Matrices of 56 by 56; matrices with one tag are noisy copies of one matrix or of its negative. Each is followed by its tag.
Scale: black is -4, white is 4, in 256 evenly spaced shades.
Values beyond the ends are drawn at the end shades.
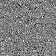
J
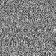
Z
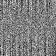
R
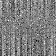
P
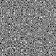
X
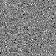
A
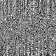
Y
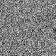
Z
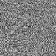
A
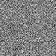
J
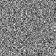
X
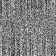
P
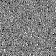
Z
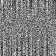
R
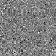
X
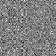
X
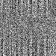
R
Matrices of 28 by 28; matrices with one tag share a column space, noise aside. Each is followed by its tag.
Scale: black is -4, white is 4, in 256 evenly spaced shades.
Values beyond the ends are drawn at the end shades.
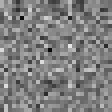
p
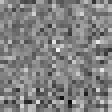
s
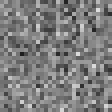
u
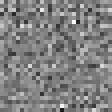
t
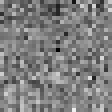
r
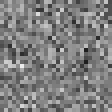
t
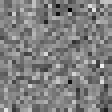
r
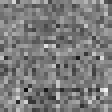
s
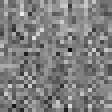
u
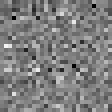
p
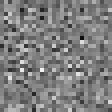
p
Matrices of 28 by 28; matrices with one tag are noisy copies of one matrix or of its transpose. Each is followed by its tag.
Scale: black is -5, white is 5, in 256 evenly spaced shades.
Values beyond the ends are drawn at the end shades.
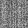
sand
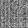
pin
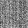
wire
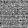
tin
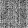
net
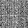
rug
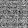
pin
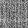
tin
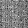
rug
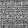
rug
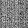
rug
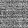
tin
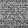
rug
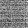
wire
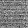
wire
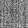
pin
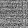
pin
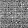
rug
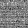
sand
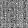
pin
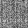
tin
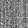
pin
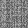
sand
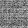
net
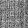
rug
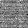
tin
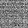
pin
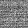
sand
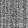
pin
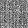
wire
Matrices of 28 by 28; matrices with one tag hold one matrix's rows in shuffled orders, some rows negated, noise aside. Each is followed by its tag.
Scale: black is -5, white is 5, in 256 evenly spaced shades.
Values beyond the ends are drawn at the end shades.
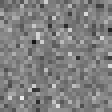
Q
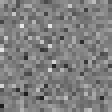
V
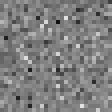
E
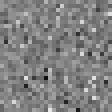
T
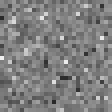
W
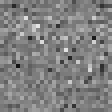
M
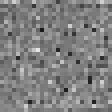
M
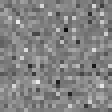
M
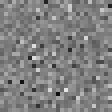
Q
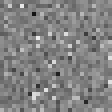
Q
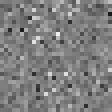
Q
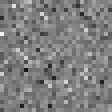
V
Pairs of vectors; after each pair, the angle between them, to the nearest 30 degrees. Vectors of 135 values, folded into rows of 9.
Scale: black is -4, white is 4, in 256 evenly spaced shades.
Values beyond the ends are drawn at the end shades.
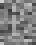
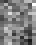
120 degrees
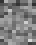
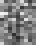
120 degrees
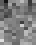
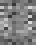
90 degrees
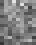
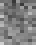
150 degrees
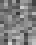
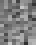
30 degrees
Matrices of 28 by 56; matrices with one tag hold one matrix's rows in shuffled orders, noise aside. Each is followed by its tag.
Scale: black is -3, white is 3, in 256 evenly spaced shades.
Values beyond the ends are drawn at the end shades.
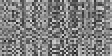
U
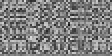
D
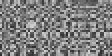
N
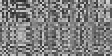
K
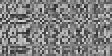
K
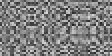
N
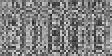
U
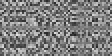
D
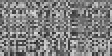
D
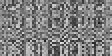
U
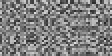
N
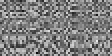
D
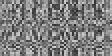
U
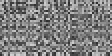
D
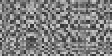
N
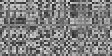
D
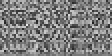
D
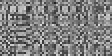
K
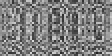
U
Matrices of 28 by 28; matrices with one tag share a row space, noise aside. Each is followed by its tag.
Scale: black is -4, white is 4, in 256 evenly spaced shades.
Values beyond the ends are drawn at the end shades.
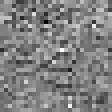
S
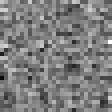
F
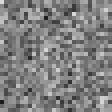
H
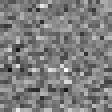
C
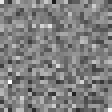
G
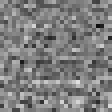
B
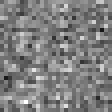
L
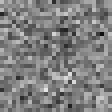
S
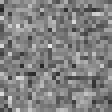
G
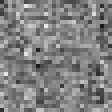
B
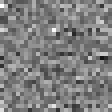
H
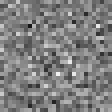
H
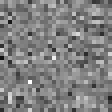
G
